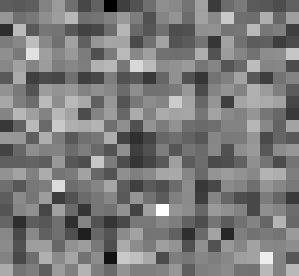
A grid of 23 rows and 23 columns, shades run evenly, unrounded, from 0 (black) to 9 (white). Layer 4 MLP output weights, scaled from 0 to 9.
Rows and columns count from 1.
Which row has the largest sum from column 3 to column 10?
11
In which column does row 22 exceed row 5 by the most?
21
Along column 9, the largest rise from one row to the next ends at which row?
2
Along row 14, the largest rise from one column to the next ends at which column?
8
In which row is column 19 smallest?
17
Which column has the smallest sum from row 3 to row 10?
23
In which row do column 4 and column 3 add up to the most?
5
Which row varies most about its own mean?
22
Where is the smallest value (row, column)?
1, 9
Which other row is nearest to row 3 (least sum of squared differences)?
13
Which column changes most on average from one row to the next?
7
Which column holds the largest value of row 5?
3
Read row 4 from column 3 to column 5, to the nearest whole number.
7 5 4
